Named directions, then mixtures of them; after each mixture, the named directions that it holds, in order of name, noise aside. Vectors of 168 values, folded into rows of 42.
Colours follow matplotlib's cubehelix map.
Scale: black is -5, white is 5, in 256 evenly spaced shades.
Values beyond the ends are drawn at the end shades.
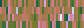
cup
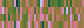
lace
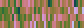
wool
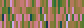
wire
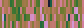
lace, wire, wool.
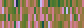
lace.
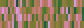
lace, wire, wool.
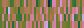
cup, wire, wool.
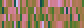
lace.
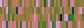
cup.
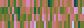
wool.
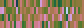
cup, lace, wire.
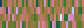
cup.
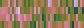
wool.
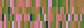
wire.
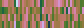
lace, wool.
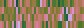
cup, lace, wire.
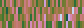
cup, wire, wool.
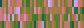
cup, lace, wool.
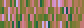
lace, wire.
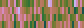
wool.
